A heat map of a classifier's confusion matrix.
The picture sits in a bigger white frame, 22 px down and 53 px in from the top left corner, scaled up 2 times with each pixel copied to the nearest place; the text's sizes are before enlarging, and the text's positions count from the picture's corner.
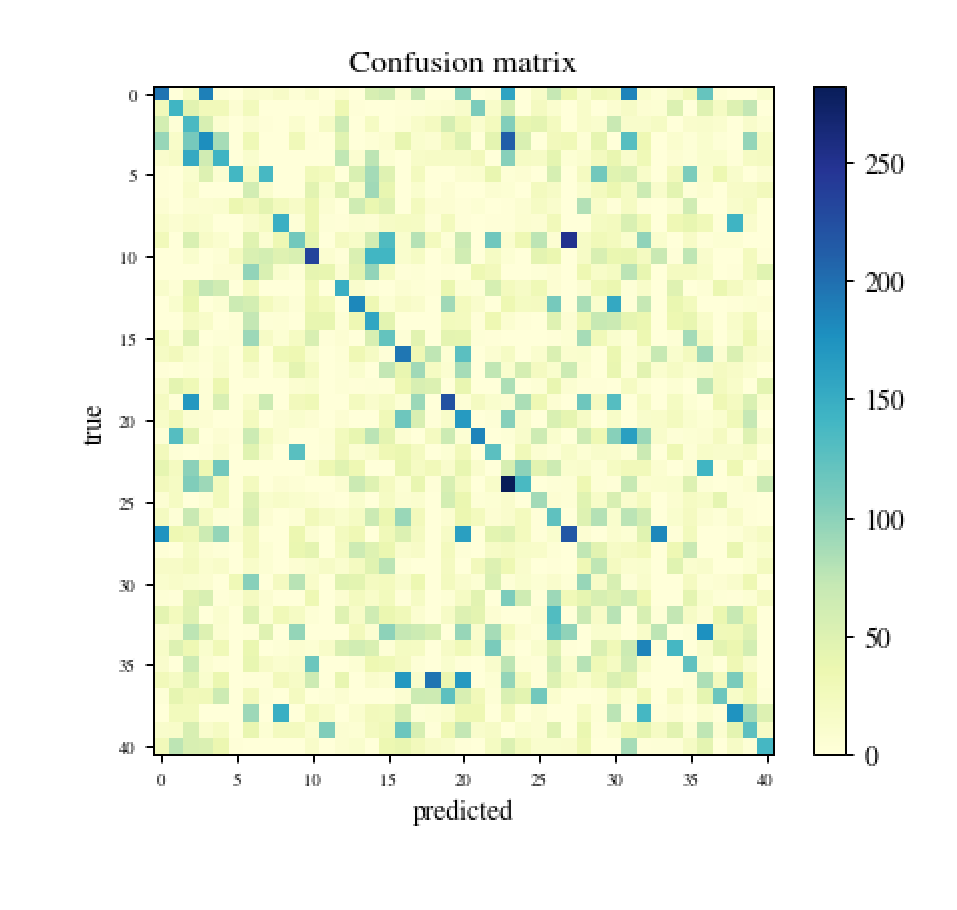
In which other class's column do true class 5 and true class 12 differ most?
7
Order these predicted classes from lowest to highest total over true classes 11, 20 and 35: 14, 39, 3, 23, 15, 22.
3, 22, 15, 39, 14, 23
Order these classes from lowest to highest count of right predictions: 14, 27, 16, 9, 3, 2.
9, 2, 14, 3, 16, 27
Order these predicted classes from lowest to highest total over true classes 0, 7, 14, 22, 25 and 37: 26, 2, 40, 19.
40, 2, 26, 19
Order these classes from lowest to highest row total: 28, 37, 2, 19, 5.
28, 2, 37, 5, 19
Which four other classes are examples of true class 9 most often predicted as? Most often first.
27, 15, 22, 32
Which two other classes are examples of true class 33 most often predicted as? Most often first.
36, 26
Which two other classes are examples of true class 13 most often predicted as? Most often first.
30, 26
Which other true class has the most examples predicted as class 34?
32
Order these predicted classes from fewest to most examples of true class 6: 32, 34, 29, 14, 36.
36, 29, 34, 32, 14
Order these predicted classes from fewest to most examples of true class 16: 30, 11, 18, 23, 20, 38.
11, 23, 30, 38, 18, 20
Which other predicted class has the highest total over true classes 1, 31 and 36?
23
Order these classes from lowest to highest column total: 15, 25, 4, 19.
25, 4, 19, 15
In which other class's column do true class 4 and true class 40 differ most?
2
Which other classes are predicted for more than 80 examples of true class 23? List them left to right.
2, 4, 24, 36
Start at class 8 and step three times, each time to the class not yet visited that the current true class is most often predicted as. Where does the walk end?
26
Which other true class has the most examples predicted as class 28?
19
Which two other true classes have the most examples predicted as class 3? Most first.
0, 24
